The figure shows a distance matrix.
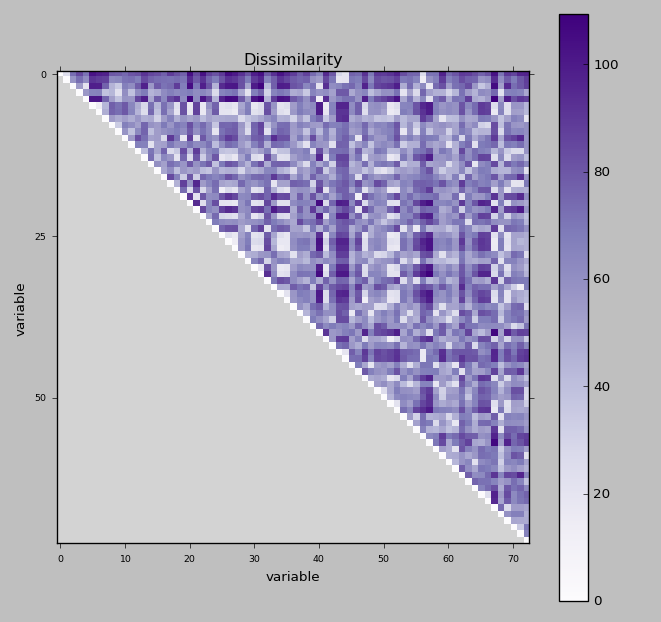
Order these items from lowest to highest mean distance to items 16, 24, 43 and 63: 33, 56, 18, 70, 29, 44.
29, 56, 44, 18, 70, 33
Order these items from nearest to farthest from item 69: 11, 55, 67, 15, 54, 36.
67, 15, 36, 54, 11, 55
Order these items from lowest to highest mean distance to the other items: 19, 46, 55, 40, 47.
47, 55, 46, 19, 40
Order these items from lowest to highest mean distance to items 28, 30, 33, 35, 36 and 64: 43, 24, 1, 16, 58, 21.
58, 24, 16, 21, 1, 43
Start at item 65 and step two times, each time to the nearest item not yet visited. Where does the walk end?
8
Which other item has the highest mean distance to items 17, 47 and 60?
0
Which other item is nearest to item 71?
33
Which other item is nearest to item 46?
19
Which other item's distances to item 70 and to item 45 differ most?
37
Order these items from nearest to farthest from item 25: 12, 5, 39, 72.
5, 12, 72, 39
